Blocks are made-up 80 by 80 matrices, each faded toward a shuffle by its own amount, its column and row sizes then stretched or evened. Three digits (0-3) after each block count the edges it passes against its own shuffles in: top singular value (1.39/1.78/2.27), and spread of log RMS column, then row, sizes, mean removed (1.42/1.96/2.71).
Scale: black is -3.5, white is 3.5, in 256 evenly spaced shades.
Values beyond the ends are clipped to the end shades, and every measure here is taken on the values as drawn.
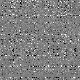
0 2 3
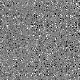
1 2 1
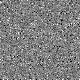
0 0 1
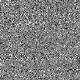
1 1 2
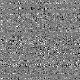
1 2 3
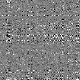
2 2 3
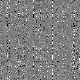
2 3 1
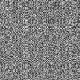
3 0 1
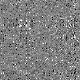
2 2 1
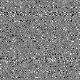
1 1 3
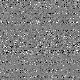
0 1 3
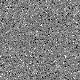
0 0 1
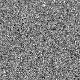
0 0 0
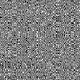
3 2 0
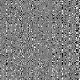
3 3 0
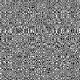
3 2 2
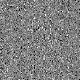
1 2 0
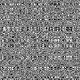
3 1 3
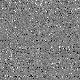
1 0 2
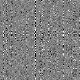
3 3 1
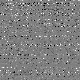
1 0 3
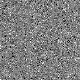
0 2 0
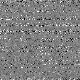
1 0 3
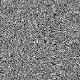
2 1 1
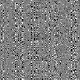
3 3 0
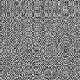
3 1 2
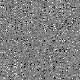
2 1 1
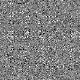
1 2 2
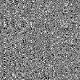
2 2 0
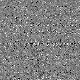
1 1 2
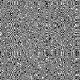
3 2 0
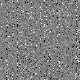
0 3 0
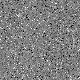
0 0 0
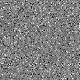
2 0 1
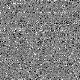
2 0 2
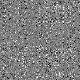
2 2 1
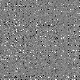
0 2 2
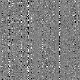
2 3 1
